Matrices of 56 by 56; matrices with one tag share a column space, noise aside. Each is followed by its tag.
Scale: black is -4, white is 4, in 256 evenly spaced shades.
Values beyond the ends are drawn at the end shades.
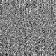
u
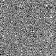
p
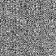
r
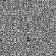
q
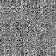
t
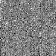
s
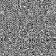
q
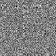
p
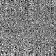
u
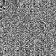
t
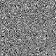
p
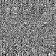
u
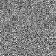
q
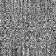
s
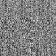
s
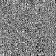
u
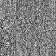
s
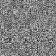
q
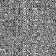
r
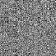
r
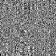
u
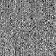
s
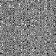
r
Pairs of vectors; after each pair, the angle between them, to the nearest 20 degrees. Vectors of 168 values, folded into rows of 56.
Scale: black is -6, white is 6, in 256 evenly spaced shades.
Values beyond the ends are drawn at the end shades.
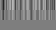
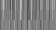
140 degrees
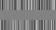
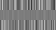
160 degrees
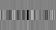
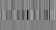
40 degrees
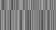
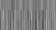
60 degrees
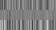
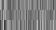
120 degrees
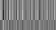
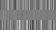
100 degrees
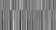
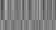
100 degrees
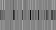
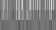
80 degrees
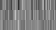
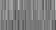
140 degrees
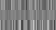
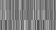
60 degrees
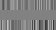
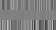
20 degrees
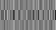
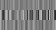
60 degrees
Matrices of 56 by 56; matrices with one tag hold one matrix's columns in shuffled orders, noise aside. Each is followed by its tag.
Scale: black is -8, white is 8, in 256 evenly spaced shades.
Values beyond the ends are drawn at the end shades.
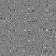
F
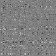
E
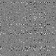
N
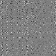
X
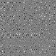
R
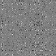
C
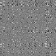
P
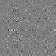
F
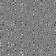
C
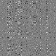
X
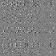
P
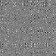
P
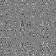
C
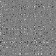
E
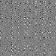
X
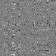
C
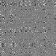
P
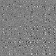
E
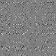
N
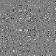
F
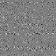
N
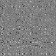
E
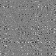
E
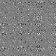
N
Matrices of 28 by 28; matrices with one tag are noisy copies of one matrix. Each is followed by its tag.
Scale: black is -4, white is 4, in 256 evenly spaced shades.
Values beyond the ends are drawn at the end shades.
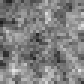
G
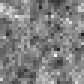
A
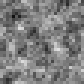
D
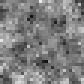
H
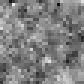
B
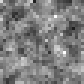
D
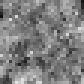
H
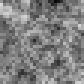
A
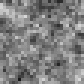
A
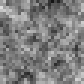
A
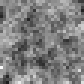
H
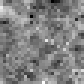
A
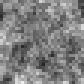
H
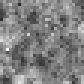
H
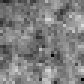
G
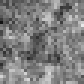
G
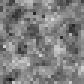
D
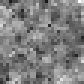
B
